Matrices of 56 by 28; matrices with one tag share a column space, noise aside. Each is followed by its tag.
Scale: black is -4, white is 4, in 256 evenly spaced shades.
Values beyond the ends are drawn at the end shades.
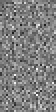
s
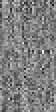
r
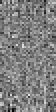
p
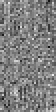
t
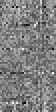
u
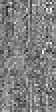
r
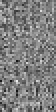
t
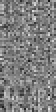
t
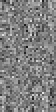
t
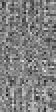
t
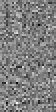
s
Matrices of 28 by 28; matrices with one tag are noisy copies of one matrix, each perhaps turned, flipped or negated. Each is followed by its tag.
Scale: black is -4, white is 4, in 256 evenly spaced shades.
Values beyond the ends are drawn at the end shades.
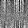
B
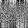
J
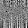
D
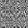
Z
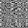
Z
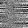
B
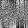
J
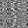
Z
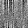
B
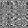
Z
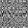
Z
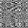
Z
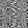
Z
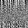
D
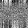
J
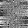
J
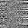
D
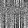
B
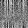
B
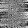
J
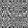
Z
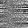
B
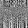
D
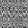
Z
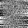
J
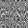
Z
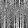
B
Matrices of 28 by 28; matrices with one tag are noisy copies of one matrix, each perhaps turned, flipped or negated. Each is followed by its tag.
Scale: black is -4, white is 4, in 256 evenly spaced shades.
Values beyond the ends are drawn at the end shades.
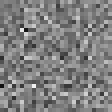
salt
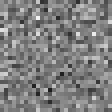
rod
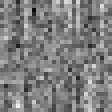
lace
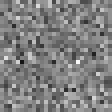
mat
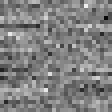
lace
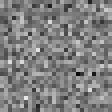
rod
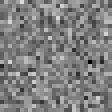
rod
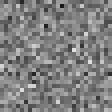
rod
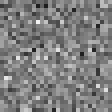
mat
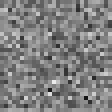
mat
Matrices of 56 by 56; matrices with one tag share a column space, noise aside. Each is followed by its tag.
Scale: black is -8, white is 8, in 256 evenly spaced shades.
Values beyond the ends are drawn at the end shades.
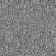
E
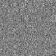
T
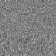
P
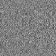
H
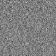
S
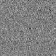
S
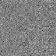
E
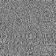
P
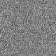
H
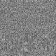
P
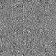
E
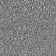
S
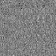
T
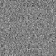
T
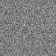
H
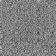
E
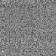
E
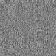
E
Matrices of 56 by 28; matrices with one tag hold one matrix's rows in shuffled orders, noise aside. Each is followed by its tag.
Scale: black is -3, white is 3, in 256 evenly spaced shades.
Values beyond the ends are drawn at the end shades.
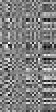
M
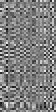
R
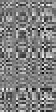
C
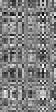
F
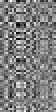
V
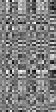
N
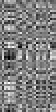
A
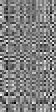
R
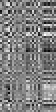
M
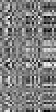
M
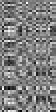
A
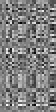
N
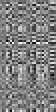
N
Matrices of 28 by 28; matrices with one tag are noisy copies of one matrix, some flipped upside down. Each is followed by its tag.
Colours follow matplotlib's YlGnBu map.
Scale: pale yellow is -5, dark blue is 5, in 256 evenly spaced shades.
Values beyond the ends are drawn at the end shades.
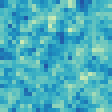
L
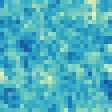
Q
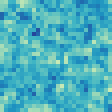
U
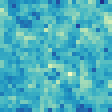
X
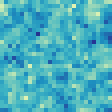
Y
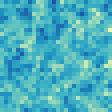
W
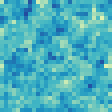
W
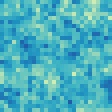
Q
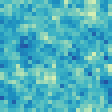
Q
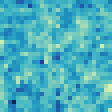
X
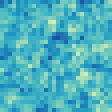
L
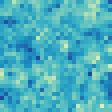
Q
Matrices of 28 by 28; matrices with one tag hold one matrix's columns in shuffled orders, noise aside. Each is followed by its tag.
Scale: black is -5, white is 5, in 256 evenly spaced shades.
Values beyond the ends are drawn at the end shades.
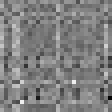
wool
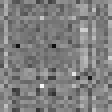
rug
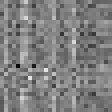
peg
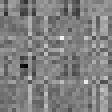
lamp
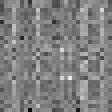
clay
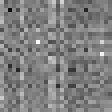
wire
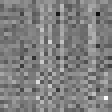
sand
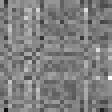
clay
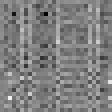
sand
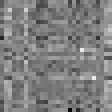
clay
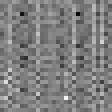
sand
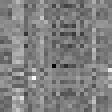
peg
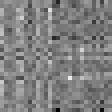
clay
